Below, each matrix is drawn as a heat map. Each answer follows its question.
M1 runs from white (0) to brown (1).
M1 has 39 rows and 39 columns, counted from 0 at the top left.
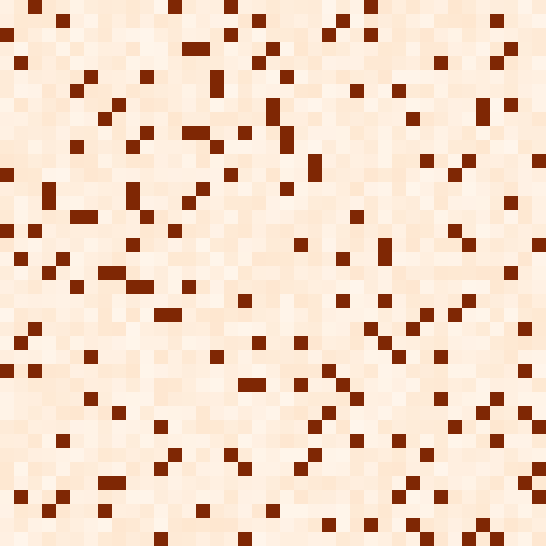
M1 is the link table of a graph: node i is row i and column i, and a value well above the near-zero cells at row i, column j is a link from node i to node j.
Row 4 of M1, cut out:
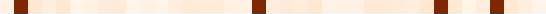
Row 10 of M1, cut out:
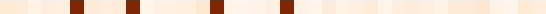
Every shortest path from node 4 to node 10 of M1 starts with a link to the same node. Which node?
node 31
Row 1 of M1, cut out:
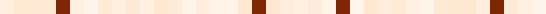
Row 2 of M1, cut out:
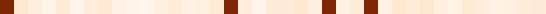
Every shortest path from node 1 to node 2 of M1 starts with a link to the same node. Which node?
node 35
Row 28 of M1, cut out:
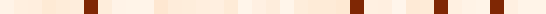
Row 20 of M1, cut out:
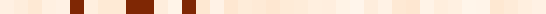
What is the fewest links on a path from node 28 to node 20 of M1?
3
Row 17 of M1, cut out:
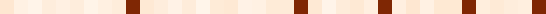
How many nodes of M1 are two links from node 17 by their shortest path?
9
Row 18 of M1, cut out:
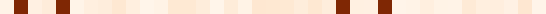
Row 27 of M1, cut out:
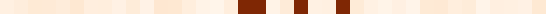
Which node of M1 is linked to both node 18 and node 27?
node 24
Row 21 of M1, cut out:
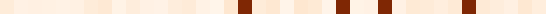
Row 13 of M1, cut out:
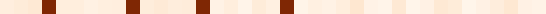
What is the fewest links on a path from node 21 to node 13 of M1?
3
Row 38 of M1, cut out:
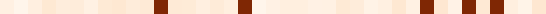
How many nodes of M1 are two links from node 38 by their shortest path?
9
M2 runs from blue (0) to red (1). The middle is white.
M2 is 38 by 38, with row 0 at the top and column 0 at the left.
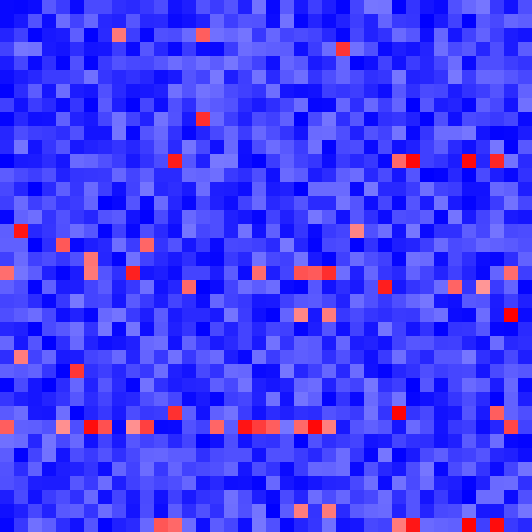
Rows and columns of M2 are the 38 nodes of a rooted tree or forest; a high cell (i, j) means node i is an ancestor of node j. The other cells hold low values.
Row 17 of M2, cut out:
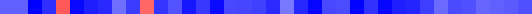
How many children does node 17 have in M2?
2
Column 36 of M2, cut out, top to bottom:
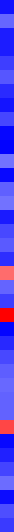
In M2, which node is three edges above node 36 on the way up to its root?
30
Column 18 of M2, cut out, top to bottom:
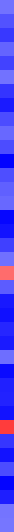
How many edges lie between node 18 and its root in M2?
2
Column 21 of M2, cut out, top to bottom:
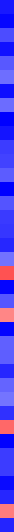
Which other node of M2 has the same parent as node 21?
23
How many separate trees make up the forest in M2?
8
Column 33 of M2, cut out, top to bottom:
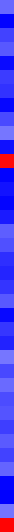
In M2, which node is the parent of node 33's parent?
37
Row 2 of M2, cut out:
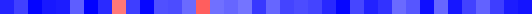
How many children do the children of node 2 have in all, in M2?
1
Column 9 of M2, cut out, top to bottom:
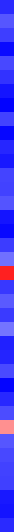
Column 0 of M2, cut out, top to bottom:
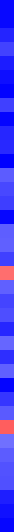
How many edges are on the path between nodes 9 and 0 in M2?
2
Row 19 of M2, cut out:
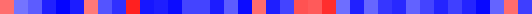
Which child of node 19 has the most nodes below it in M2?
22
